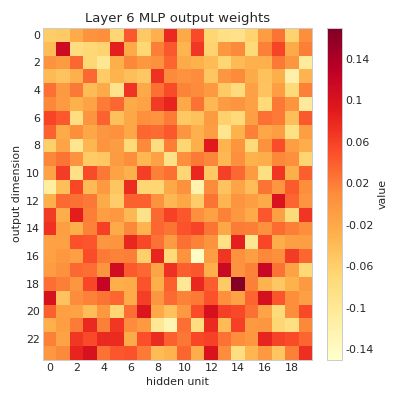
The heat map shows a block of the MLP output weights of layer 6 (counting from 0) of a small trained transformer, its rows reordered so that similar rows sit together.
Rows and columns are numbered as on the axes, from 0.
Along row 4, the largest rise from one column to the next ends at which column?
6
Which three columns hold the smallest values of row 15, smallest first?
15, 13, 17
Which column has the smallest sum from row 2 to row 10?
18
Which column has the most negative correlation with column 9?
12
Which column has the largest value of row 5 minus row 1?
4
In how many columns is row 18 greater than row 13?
10
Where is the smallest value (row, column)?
16, 11
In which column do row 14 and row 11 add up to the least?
7
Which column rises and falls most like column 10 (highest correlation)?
2
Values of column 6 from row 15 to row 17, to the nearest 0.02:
0.08 0.02 0.04
